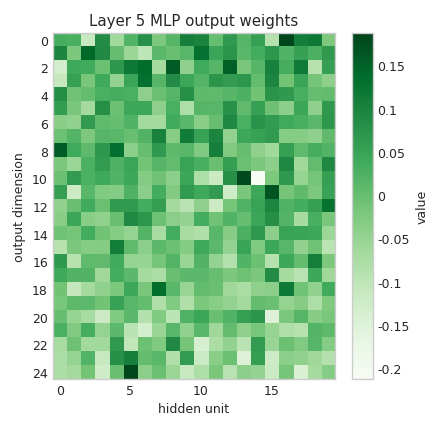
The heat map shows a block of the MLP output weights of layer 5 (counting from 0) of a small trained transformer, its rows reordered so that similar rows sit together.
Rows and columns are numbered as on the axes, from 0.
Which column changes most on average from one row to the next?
15
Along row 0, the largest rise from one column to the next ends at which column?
16
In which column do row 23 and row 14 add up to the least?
10
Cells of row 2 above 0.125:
3
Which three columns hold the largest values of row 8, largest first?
0, 4, 11
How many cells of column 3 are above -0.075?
22
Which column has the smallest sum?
1
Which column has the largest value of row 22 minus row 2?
18
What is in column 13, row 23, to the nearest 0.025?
-0.15
